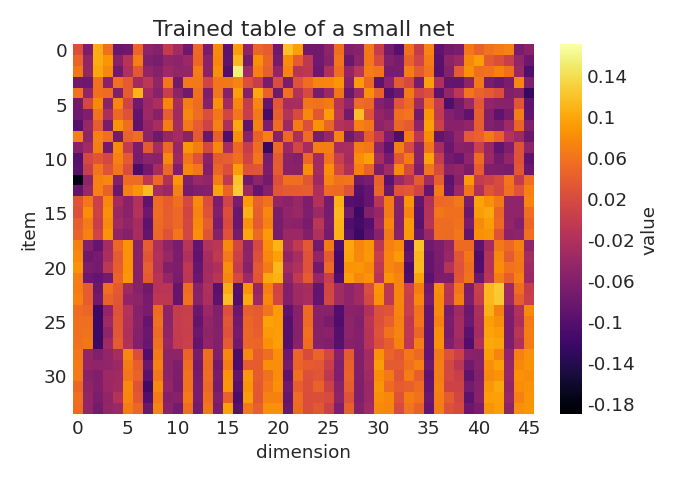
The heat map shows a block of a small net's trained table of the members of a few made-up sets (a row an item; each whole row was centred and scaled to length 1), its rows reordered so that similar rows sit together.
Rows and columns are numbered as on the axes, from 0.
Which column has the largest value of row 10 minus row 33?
35
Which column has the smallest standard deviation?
18
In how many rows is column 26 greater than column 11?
12
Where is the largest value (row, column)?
2, 16
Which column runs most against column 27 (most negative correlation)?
40
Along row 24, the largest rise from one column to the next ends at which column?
36
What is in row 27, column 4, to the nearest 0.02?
0.04
